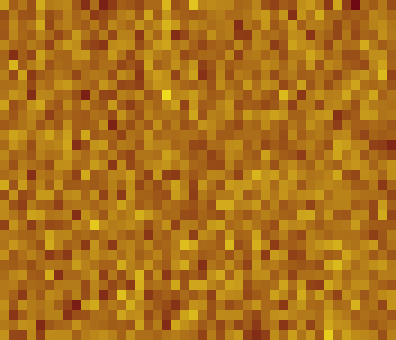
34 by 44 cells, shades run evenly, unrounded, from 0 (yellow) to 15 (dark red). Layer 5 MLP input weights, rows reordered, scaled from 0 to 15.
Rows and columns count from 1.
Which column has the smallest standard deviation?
18
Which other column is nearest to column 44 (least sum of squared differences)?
42
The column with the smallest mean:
26
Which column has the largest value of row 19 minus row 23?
11
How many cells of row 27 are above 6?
32
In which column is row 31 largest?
9
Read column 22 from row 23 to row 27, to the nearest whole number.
7 11 4 7 8
